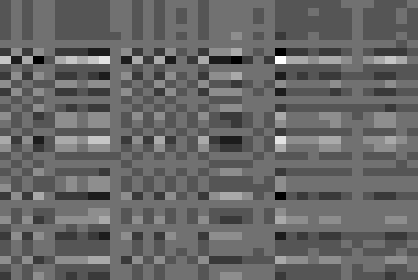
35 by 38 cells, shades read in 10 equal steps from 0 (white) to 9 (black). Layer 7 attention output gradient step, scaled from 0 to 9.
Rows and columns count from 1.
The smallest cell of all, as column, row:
26, 8
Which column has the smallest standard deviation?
11
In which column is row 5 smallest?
22
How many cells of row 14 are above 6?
5
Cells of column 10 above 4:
24
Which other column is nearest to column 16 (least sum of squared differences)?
2
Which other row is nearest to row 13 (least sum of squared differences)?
21
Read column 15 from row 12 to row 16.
7 5 6 4 5
